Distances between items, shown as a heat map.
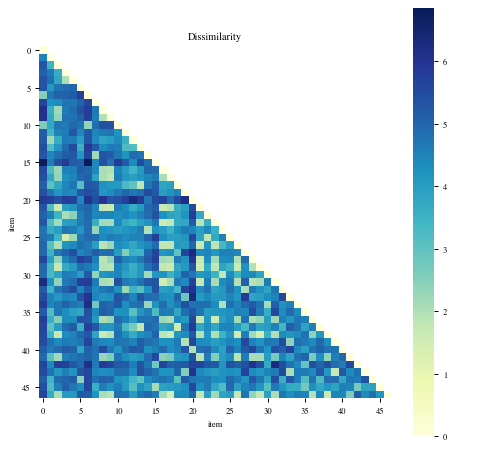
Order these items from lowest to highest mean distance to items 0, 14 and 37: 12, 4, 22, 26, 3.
12, 26, 22, 3, 4
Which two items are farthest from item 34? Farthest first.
6, 0
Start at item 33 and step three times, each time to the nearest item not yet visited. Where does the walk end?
19
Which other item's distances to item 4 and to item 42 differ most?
3
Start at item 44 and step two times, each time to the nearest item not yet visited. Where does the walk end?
18
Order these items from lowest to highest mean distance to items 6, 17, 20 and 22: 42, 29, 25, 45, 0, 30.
29, 25, 30, 0, 45, 42
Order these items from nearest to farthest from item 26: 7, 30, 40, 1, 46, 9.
46, 9, 1, 30, 7, 40
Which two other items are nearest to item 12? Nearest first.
1, 37
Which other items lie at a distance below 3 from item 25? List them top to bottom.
3, 4, 22
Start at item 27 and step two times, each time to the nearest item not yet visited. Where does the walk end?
11
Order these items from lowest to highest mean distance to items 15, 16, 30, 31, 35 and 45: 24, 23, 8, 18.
23, 24, 8, 18
